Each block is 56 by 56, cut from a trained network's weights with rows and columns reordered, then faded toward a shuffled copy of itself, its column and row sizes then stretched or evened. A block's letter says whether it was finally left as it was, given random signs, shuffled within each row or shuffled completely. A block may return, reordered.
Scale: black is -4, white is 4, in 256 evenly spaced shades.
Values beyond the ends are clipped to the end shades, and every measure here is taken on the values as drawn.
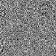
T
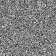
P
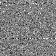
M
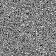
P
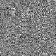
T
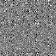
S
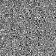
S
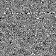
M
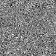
M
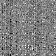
T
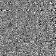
S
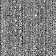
T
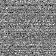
M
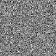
T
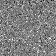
P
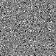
S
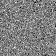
P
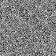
M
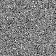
P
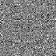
T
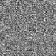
T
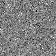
P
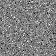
P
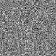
T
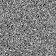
P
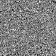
M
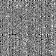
T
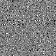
S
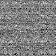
T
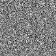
S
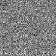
T
